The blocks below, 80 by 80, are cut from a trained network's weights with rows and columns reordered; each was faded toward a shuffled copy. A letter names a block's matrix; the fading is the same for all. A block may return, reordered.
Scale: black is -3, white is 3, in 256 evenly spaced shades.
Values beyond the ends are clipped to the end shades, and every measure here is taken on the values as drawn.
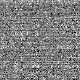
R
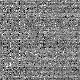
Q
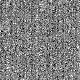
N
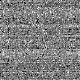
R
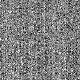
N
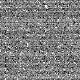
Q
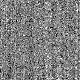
N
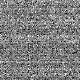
R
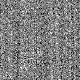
N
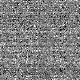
R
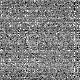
Q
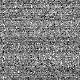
R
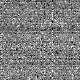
Q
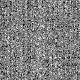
N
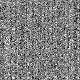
N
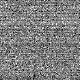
R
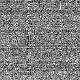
Q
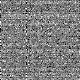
Q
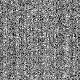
N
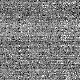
Q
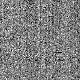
N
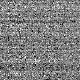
R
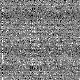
Q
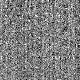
N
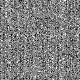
N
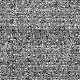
R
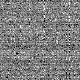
Q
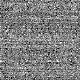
R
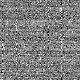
Q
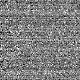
R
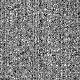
N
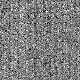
N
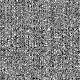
N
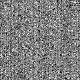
N
